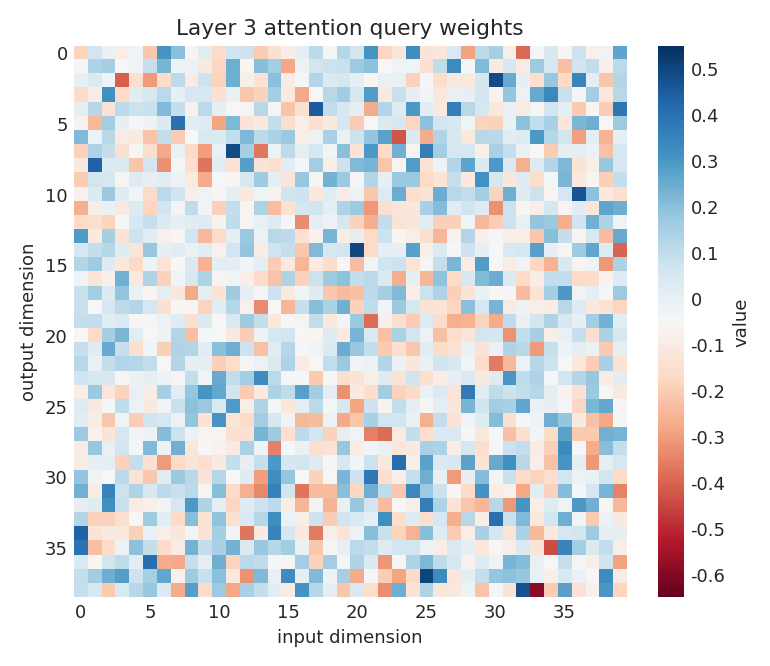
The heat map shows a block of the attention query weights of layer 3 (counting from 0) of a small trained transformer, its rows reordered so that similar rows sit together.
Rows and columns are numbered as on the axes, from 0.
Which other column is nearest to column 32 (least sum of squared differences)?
8
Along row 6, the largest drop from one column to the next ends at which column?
23
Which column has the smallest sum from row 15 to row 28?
27
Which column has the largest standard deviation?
21
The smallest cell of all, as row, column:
38, 33
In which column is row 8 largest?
1
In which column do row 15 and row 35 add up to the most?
0
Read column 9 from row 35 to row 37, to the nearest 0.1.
0.1 0 0.1
